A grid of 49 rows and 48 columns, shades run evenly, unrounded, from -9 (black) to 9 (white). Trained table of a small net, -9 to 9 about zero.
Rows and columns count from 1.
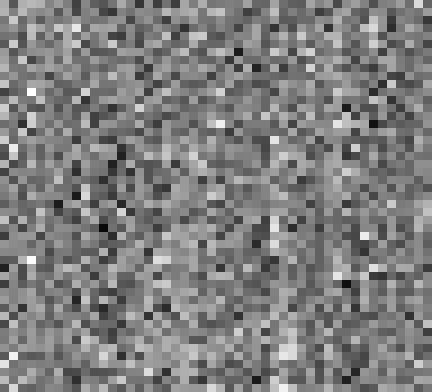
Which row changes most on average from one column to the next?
39
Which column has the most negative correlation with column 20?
28
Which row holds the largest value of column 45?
34
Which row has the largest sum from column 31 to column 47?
49
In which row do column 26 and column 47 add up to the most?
1
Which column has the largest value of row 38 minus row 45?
41
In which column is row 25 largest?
10
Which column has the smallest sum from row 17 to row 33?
13
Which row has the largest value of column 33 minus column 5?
45
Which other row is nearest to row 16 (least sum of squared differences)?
35
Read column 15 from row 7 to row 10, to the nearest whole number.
2 -1 2 2
